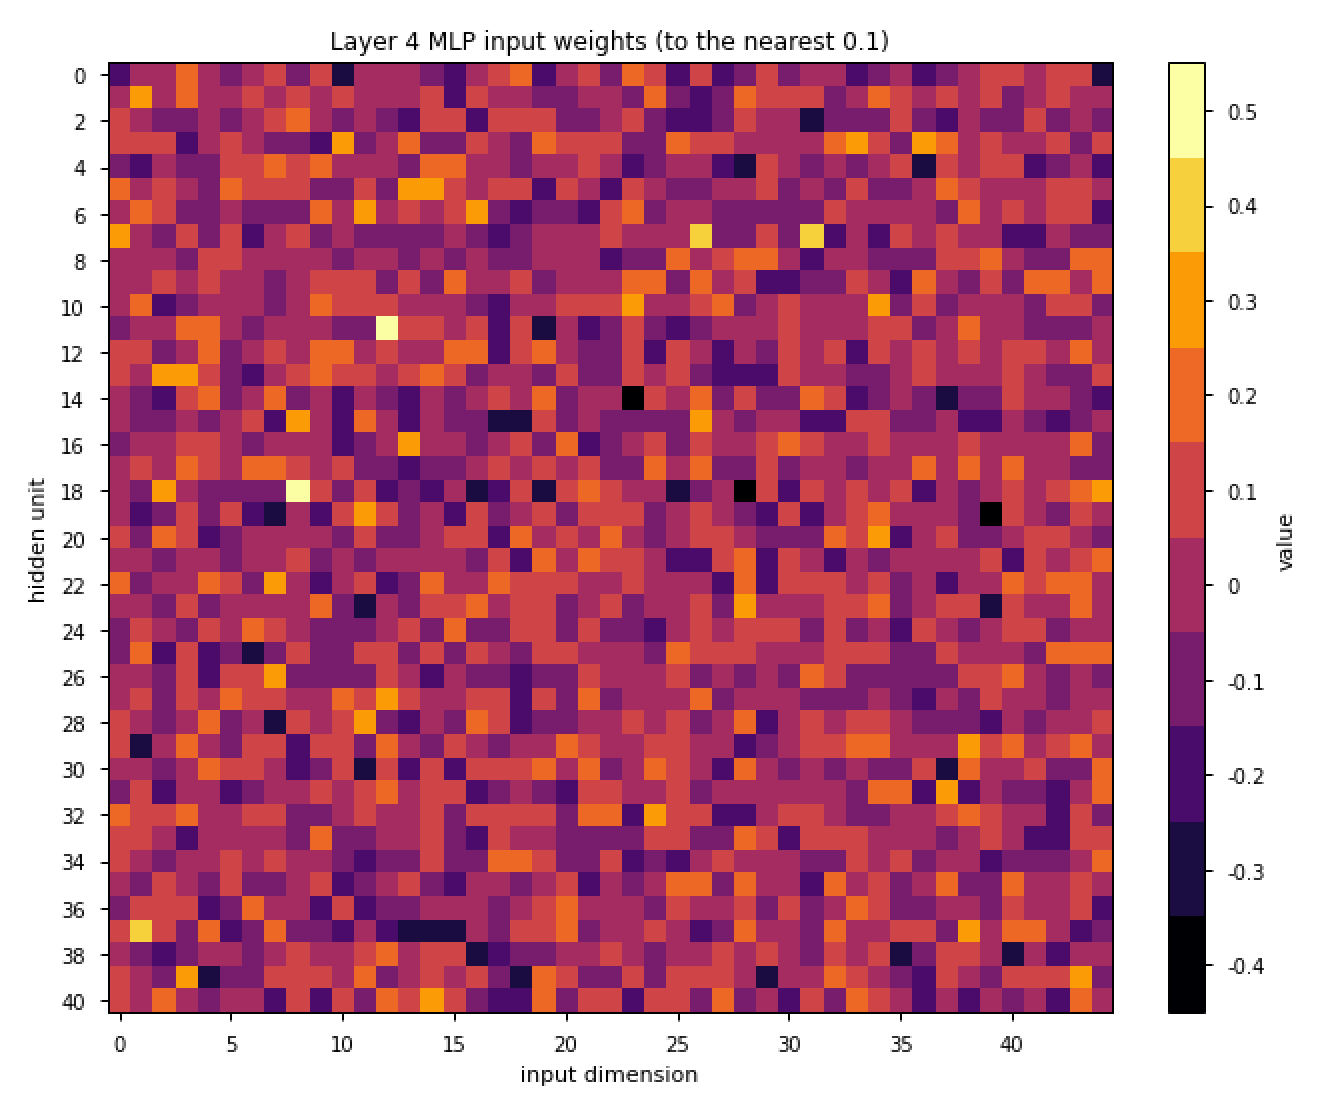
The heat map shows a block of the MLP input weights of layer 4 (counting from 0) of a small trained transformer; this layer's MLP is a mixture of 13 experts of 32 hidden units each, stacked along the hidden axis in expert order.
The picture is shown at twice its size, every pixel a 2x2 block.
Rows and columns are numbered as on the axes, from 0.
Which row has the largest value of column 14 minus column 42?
40
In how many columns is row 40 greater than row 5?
14
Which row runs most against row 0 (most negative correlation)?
3
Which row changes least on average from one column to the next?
8
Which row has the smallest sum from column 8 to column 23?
37
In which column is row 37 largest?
1
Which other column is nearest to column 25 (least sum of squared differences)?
32
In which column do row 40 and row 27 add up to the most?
12
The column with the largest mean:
43
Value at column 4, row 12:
0.2
